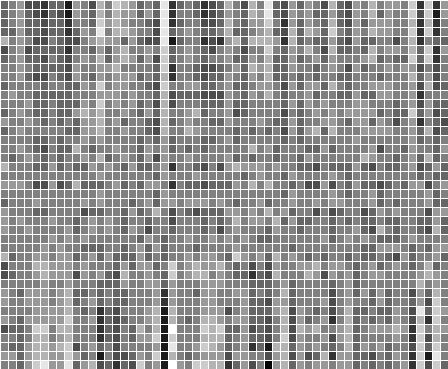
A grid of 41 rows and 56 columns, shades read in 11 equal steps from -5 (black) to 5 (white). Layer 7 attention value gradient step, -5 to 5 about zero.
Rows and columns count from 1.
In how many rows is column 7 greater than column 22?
18
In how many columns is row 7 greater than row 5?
22
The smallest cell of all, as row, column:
41, 34
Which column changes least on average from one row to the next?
23
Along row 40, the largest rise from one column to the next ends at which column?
55
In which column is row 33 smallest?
21
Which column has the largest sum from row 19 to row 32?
35
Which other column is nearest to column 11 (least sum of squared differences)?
24
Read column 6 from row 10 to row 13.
-1 -1 -1 -1
